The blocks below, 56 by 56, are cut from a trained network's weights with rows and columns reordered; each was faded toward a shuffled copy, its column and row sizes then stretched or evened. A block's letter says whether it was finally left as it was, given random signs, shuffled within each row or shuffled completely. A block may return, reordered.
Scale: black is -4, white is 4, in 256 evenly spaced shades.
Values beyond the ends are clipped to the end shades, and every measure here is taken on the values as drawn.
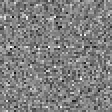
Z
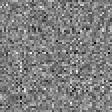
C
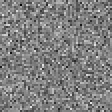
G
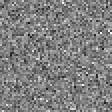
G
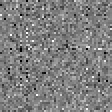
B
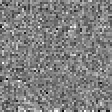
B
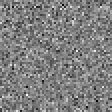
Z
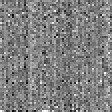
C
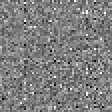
B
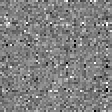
B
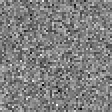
G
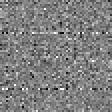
C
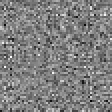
C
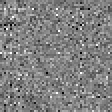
B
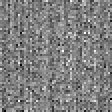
C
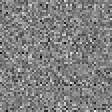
C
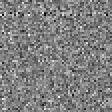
Z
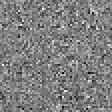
B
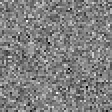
G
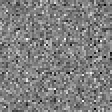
B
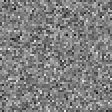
G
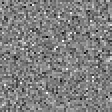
G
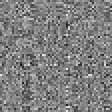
C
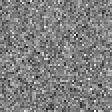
G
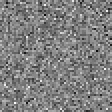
G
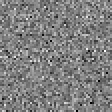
Z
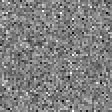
G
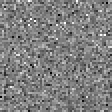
G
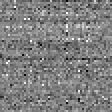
C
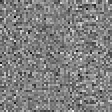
C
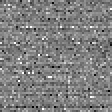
Z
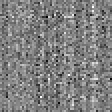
C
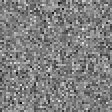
G
